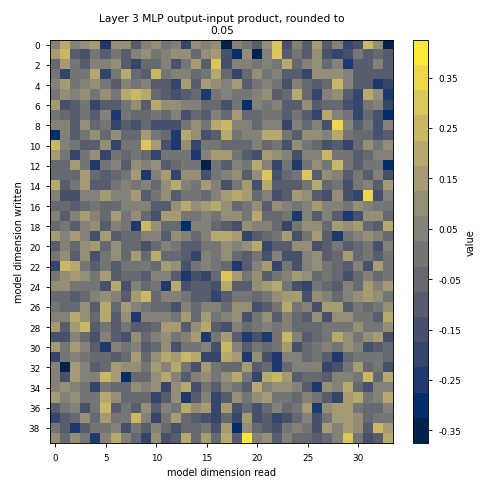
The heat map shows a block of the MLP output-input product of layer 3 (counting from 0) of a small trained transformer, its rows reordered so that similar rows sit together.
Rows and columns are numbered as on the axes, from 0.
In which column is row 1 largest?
22
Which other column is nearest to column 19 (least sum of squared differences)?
6
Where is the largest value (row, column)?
39, 19
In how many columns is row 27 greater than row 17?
16
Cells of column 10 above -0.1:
32
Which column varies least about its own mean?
3
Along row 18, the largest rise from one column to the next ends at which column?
9
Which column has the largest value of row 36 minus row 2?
29
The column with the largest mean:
17
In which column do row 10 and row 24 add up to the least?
11
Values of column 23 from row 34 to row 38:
0.1 0 -0.05 -0.15 0
